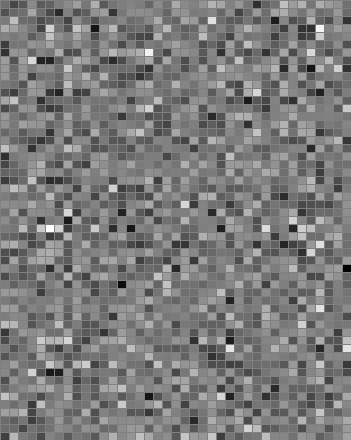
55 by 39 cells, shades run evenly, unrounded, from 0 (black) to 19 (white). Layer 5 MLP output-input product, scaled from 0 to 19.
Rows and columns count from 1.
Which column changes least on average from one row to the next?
3
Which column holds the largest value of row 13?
2
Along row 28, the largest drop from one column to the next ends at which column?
8
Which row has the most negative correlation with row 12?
31
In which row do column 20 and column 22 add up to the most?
46
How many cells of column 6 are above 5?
47
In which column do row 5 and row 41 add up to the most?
36
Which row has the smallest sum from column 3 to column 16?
18
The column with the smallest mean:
11
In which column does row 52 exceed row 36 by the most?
14
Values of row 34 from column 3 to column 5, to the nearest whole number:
6 8 8
